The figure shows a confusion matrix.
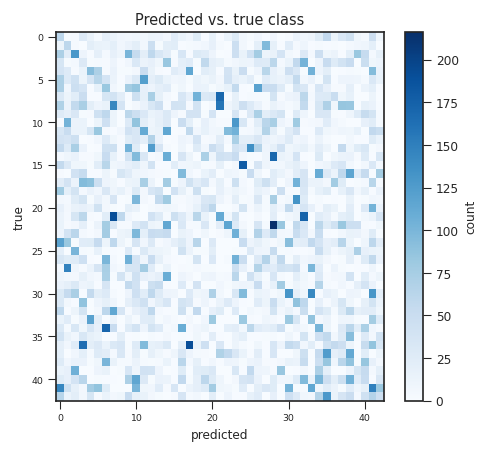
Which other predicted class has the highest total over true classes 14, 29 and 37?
28
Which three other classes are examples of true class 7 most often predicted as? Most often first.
21, 18, 12
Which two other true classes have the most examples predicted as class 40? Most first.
38, 34
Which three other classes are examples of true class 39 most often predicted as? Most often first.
2, 29, 34
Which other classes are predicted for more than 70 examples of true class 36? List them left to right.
3, 11, 17, 41
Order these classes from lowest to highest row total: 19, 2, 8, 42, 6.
19, 42, 6, 2, 8
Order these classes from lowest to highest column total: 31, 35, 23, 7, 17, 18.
17, 18, 7, 35, 31, 23
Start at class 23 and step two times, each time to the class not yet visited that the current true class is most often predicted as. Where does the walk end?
1
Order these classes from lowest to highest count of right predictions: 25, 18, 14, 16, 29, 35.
25, 18, 35, 29, 16, 14
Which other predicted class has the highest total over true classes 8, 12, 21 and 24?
7
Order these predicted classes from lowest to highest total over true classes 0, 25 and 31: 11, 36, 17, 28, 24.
24, 36, 17, 11, 28
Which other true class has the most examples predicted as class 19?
14
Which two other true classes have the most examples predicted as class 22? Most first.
11, 37
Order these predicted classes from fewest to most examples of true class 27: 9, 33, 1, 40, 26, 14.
40, 14, 9, 26, 33, 1
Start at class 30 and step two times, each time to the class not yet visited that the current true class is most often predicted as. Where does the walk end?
4
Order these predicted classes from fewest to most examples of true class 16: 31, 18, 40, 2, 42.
18, 31, 2, 40, 42
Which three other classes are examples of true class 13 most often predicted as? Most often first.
25, 12, 9
